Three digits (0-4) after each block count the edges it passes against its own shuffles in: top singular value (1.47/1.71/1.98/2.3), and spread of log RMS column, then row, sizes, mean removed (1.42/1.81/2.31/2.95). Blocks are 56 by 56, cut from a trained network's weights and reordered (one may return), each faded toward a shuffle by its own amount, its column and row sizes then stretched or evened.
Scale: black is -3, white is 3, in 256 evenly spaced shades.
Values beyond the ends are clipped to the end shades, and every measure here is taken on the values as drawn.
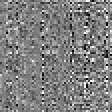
3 4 0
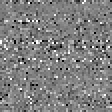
0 0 3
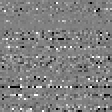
1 0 4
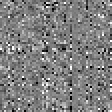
2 4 2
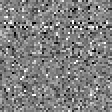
2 1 2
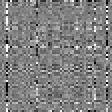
4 3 2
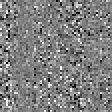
0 4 0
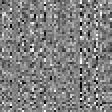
3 4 0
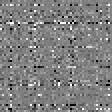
2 3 4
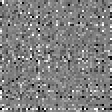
2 3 3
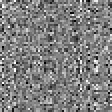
3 3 0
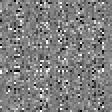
1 4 0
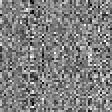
4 3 0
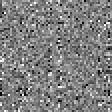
0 2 0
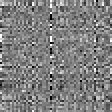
4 4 1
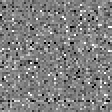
0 0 1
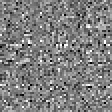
1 2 2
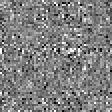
1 3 2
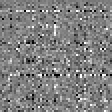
3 3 3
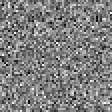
2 1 0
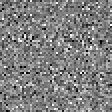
1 0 1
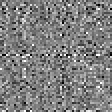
3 2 3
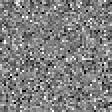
1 0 0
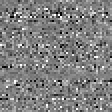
0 1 4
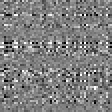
4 1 4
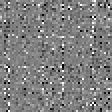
0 4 3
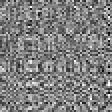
4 2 2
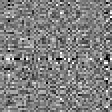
3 2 2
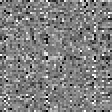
3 3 1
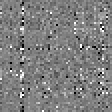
1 3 2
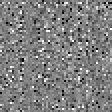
1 3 1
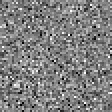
0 0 0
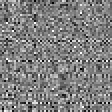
4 0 3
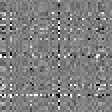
4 3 3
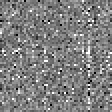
1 1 1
